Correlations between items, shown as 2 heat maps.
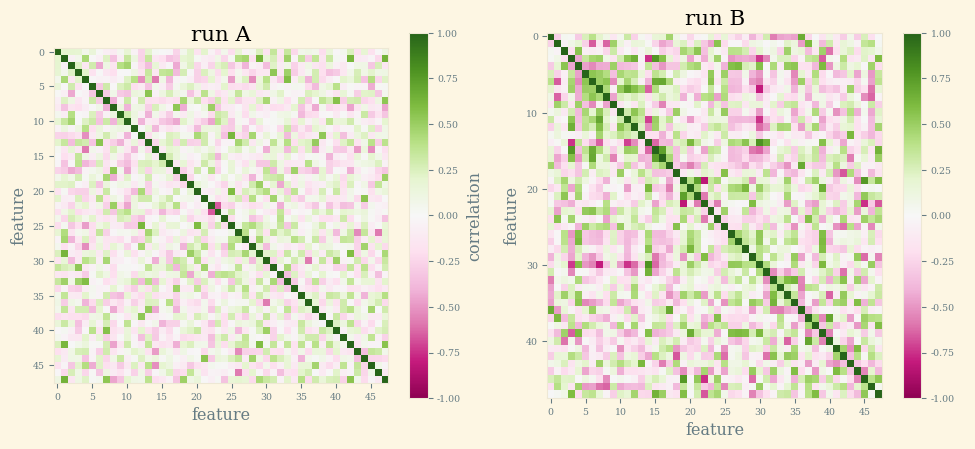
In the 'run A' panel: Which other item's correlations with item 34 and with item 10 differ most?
17
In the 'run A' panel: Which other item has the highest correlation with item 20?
25
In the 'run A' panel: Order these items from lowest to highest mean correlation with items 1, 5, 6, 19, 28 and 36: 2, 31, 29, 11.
11, 2, 31, 29
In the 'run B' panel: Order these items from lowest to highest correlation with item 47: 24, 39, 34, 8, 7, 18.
39, 18, 8, 7, 34, 24
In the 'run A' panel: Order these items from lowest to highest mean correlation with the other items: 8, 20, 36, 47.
8, 36, 20, 47
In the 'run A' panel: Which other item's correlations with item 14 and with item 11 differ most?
4
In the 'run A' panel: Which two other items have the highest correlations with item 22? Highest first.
8, 17
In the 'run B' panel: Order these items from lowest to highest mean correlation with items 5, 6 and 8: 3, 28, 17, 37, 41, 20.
37, 41, 20, 28, 17, 3
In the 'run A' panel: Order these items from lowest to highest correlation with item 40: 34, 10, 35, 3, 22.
3, 22, 34, 10, 35
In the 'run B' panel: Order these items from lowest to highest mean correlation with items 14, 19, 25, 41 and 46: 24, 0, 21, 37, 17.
17, 0, 24, 37, 21
